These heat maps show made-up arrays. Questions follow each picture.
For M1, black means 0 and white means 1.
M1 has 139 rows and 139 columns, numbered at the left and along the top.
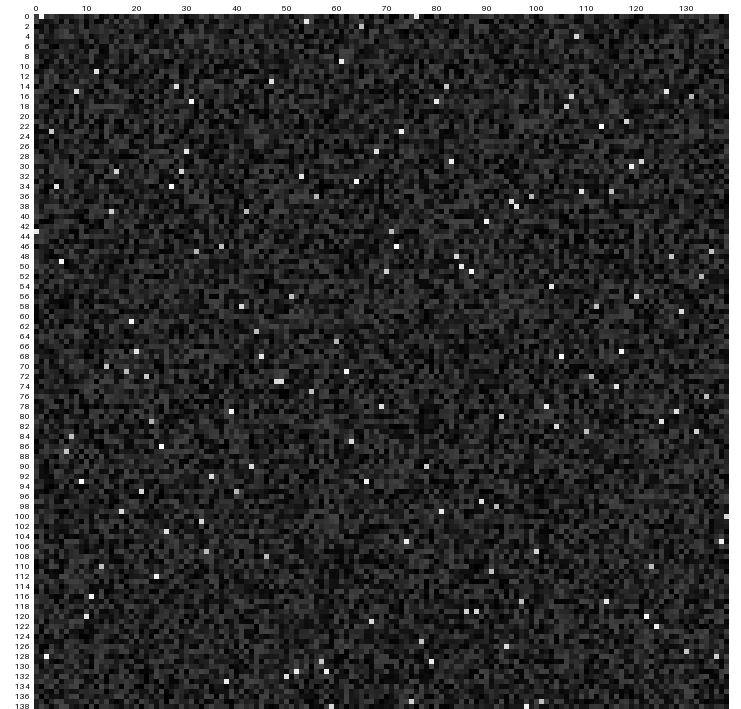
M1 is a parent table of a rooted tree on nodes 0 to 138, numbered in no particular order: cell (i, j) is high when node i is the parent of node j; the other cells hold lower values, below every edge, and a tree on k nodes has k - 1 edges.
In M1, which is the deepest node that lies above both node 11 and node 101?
105
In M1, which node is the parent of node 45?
68
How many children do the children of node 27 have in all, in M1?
3
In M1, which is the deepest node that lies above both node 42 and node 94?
39
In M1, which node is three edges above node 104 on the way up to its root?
70
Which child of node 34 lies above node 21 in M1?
4
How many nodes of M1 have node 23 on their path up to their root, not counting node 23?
9
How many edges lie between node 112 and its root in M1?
7
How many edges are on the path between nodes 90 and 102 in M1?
2
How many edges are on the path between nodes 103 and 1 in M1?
2
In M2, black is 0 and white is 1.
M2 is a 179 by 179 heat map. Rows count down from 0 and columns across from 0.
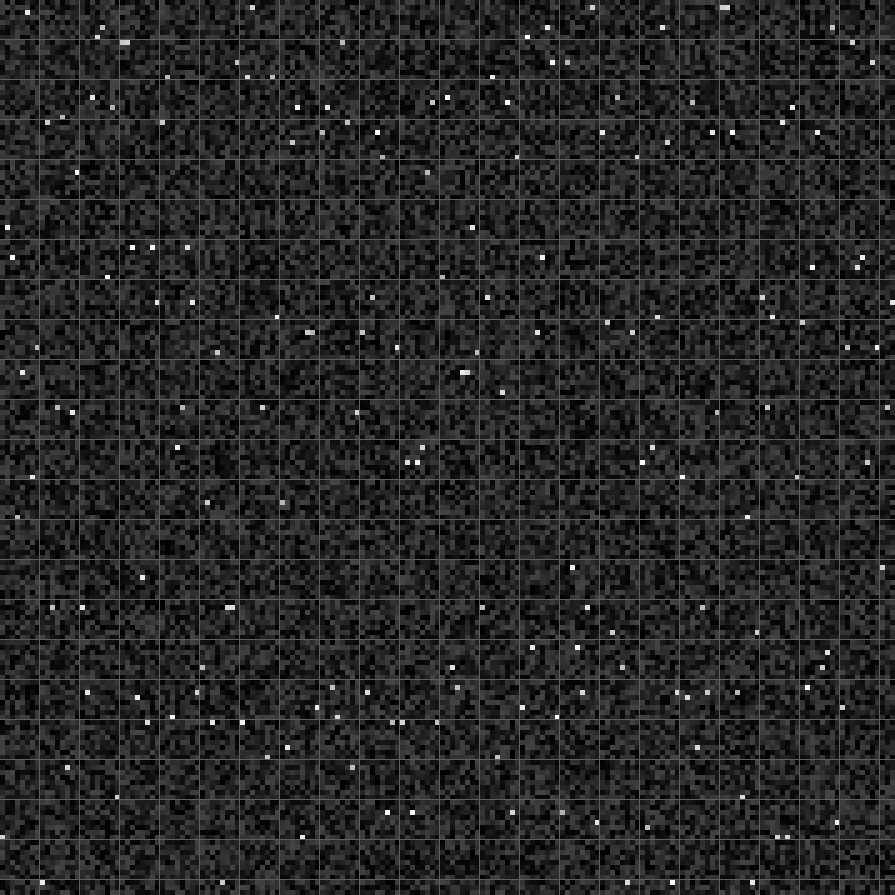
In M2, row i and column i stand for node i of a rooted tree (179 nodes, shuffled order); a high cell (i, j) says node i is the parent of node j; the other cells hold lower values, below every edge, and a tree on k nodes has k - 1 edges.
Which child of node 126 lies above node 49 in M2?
151
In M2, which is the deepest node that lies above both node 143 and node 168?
141
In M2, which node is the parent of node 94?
45
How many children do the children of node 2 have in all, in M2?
4
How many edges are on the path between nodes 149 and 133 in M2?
6
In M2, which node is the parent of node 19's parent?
69
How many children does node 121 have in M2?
7
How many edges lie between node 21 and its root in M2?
8
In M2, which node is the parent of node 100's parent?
144
